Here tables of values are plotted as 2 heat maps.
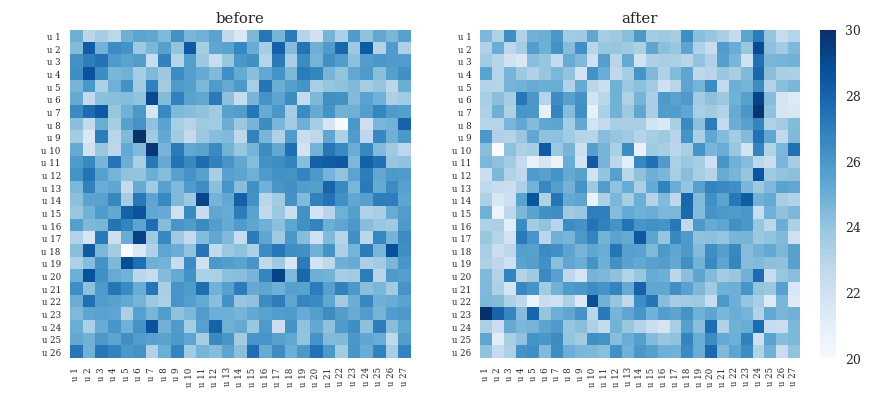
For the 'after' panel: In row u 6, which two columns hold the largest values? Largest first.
u 24, u 4
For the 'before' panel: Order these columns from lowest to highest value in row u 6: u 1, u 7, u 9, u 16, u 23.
u 23, u 1, u 16, u 9, u 7
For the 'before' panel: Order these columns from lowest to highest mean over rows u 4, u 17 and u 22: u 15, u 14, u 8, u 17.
u 14, u 8, u 15, u 17
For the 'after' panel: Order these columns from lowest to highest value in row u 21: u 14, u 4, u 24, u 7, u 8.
u 24, u 7, u 8, u 4, u 14
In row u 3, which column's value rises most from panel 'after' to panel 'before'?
u 3
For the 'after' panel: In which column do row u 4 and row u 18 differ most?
u 12
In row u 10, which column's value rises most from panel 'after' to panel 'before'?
u 7
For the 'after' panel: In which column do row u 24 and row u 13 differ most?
u 16
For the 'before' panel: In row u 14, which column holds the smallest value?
u 16
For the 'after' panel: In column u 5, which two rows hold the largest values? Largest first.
u 14, u 23
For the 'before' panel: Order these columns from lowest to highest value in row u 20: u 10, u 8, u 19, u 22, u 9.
u 22, u 8, u 9, u 10, u 19
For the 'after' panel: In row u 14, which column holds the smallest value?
u 10
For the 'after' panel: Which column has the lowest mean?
u 2
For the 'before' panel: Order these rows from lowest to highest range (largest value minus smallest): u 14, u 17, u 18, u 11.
u 11, u 14, u 17, u 18
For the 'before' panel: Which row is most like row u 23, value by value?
u 13
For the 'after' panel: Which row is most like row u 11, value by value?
u 22
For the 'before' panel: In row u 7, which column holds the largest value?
u 3
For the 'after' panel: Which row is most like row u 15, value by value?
u 25
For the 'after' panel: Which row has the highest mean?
u 23
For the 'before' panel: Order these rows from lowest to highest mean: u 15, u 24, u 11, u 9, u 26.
u 9, u 15, u 24, u 26, u 11
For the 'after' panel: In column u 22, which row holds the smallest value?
u 1
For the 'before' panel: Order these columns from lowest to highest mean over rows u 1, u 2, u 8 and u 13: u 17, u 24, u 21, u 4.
u 4, u 21, u 24, u 17
